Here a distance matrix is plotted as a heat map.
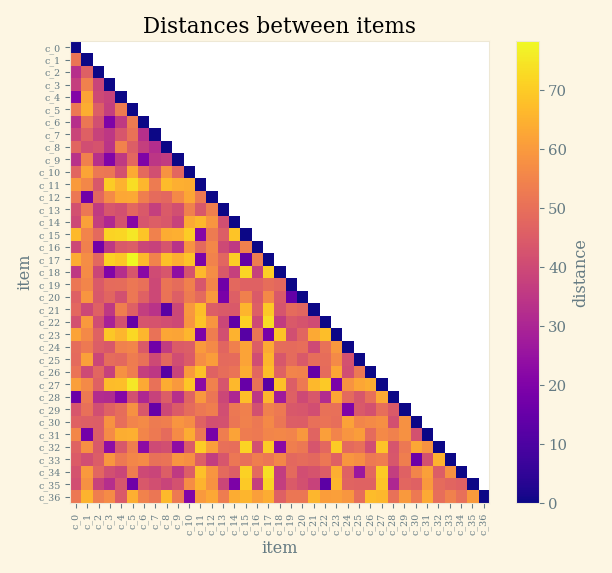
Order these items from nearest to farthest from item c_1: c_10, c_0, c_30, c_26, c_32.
c_26, c_30, c_0, c_32, c_10
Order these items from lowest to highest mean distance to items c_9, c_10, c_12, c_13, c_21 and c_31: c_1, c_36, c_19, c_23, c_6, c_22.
c_1, c_6, c_19, c_22, c_36, c_23
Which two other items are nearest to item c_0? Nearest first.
c_28, c_4
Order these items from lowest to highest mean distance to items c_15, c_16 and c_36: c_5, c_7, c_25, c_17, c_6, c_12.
c_17, c_7, c_25, c_6, c_12, c_5
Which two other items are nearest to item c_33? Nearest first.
c_30, c_12
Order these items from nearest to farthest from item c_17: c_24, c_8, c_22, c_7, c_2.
c_2, c_7, c_24, c_8, c_22
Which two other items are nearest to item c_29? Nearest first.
c_7, c_24
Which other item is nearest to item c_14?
c_22
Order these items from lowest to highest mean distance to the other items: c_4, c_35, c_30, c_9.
c_9, c_35, c_4, c_30
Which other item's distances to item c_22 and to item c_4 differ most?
c_5
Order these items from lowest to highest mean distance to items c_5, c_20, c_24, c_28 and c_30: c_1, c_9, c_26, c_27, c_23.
c_9, c_26, c_1, c_23, c_27
